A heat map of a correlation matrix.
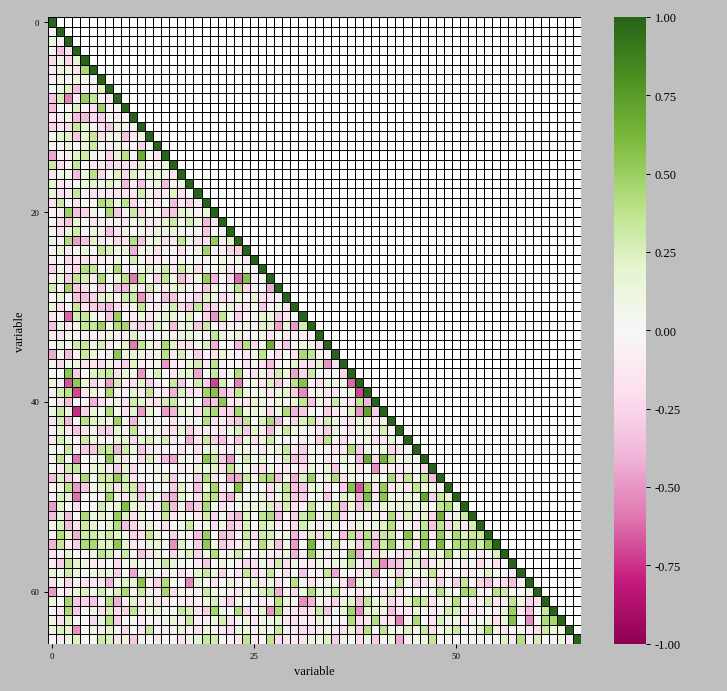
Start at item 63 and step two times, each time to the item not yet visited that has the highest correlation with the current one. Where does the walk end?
62
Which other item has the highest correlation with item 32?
55
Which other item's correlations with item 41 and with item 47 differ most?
3
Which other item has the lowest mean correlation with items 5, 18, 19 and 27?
10
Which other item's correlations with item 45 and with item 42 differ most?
8
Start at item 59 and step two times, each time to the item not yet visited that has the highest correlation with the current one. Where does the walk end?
14
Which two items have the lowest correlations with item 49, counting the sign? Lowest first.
38, 3
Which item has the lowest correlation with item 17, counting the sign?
59
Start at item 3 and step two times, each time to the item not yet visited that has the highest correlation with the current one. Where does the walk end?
31
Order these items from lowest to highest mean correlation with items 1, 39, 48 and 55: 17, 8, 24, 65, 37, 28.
28, 17, 65, 37, 24, 8
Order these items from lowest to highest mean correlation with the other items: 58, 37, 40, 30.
30, 40, 58, 37
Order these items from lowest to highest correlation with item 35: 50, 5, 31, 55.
50, 5, 55, 31
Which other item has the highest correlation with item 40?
21
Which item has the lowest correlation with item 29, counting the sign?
11
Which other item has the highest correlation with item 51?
9
